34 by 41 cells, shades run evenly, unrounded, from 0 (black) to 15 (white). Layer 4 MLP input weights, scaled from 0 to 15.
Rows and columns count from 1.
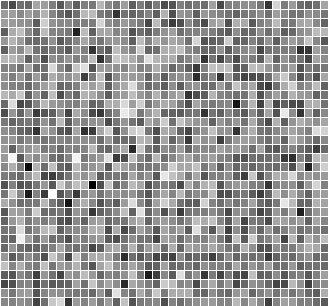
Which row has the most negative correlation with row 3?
20
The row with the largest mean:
8
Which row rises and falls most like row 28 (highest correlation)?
21
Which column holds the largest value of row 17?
18
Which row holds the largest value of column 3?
27
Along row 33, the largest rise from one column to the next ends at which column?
15
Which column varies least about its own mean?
33
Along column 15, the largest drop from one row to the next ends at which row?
34
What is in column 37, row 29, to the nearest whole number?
6
